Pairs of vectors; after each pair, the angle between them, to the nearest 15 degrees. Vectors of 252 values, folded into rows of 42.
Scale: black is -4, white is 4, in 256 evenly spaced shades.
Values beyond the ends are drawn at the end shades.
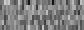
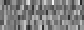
150 degrees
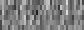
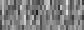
15 degrees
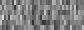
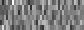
120 degrees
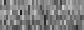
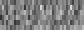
105 degrees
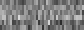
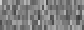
120 degrees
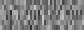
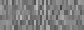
60 degrees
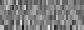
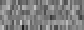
45 degrees
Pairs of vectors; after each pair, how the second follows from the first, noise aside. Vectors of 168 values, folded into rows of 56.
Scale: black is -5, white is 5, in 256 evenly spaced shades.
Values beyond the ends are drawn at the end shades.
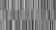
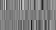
reversed, negated, partly zeroed.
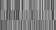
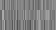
reversed, negated, shrunk.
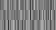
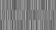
reversed, negated, shrunk.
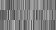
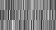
copied.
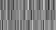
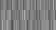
reversed, negated, shrunk.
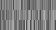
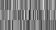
wrapped around.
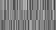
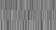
reversed, shrunk.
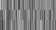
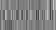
reversed, negated, partly zeroed.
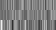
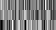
negated, scaled up.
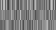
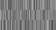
reversed, negated, shrunk.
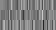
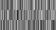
wrapped around.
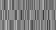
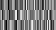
negated, scaled up.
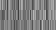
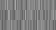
reversed, negated, shrunk.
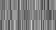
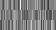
copied.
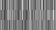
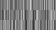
reversed, negated.
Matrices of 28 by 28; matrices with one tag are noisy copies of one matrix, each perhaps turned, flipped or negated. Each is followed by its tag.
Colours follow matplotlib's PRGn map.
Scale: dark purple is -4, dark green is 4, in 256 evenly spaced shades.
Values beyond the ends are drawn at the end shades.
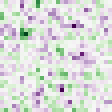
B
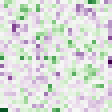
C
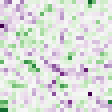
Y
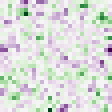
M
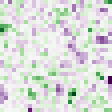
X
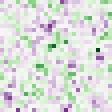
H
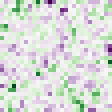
M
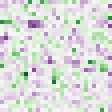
B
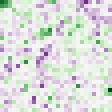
Y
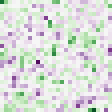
C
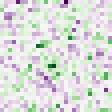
H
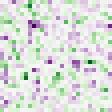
B
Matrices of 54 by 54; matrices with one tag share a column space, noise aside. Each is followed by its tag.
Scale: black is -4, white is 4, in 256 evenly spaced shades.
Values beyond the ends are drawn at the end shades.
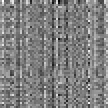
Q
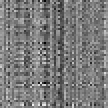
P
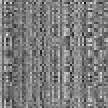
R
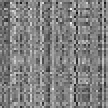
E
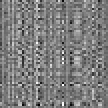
P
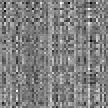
E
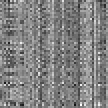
P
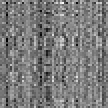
R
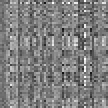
R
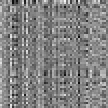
Q
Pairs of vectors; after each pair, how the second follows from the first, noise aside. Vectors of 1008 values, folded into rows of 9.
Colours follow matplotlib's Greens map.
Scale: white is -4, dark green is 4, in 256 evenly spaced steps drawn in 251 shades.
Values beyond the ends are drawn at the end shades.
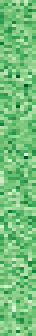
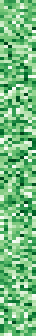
wrapped around, negated, scaled up.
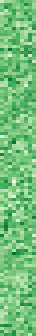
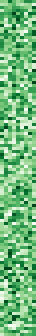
wrapped around, negated, scaled up.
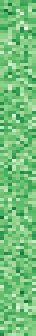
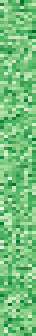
shuffled.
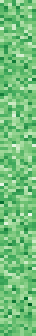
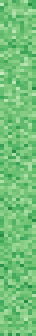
wrapped around, negated, shrunk.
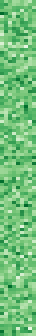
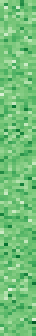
reversed, partly zeroed.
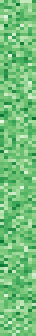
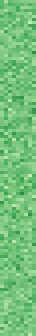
wrapped around, negated, shrunk.
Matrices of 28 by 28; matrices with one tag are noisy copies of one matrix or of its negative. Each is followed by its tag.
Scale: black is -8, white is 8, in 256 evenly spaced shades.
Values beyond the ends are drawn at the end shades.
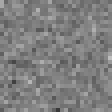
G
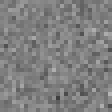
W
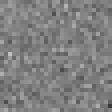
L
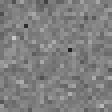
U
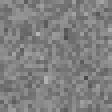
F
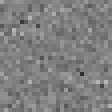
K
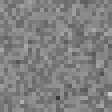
W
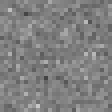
F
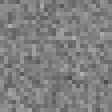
K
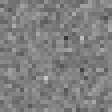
F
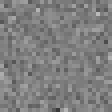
G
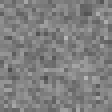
F
